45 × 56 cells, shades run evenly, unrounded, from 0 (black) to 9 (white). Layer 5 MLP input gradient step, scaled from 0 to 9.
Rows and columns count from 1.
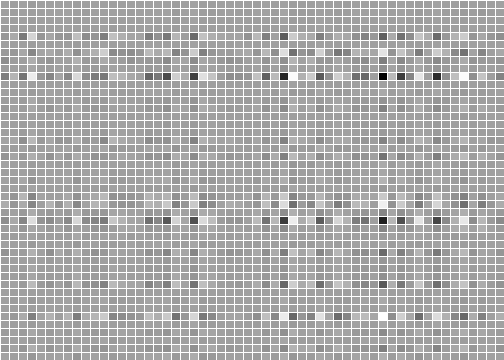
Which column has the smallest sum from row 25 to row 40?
43
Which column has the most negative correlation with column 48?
7
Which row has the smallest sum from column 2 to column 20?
10
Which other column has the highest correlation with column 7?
55
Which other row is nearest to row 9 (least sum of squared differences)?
34
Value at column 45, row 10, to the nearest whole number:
2
